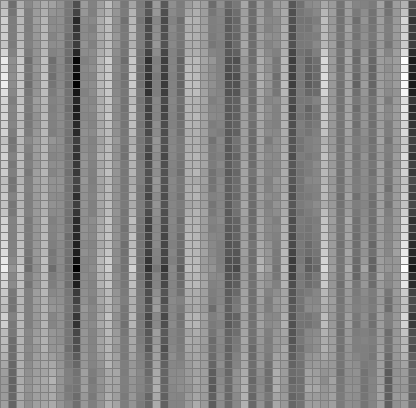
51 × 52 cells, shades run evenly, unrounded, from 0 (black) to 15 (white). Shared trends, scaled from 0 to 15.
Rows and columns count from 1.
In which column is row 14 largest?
51
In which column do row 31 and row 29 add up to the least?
10
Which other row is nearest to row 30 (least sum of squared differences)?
28
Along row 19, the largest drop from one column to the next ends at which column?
52
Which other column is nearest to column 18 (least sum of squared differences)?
16
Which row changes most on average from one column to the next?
34
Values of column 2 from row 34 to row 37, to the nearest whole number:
9 8 8 7
